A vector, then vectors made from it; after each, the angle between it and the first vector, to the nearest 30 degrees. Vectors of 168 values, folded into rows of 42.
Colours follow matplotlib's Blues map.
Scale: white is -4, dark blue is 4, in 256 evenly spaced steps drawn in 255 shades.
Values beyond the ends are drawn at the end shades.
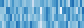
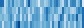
60 degrees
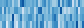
120 degrees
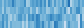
120 degrees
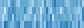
60 degrees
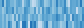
60 degrees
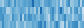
150 degrees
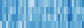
90 degrees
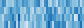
90 degrees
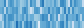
60 degrees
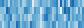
30 degrees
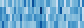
150 degrees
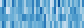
120 degrees
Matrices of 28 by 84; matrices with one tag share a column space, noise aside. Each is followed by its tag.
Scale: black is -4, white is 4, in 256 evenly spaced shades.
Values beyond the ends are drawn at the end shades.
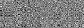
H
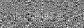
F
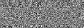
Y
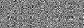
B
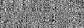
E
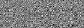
H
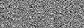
B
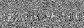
F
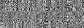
E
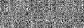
E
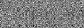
H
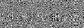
F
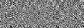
Y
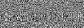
F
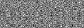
H
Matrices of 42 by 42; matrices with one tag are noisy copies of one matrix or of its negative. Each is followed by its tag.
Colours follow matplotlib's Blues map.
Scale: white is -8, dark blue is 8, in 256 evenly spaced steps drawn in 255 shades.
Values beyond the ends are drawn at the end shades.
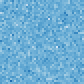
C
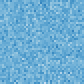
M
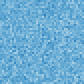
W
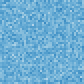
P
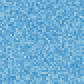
C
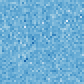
C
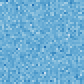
M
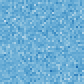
C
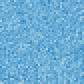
M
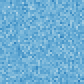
C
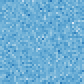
P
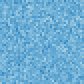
C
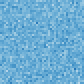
W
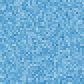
P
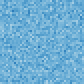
W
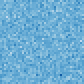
P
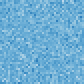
M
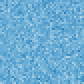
M
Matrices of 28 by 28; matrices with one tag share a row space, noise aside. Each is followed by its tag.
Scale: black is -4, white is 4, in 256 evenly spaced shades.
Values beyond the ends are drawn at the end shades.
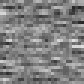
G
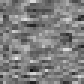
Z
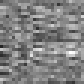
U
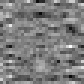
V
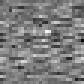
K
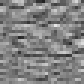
K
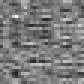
Z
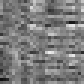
U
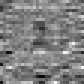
V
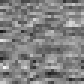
U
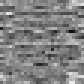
V
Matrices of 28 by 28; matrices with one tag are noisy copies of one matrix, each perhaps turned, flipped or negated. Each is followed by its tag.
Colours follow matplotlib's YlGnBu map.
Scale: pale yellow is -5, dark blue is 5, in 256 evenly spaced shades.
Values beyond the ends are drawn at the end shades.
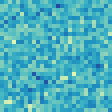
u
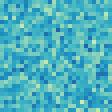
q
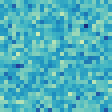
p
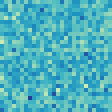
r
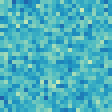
p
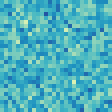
u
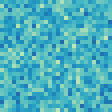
u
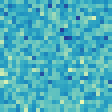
q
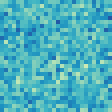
r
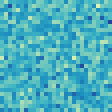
q
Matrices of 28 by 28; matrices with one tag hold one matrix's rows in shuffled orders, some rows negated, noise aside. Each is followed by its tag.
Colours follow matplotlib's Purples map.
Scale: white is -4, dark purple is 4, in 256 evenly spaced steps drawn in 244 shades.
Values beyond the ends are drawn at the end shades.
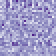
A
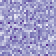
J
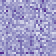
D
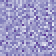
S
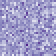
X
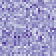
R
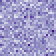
J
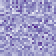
A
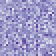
S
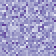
X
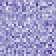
S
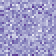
A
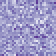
D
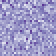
R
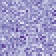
X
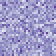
X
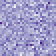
D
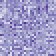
J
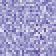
D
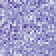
J
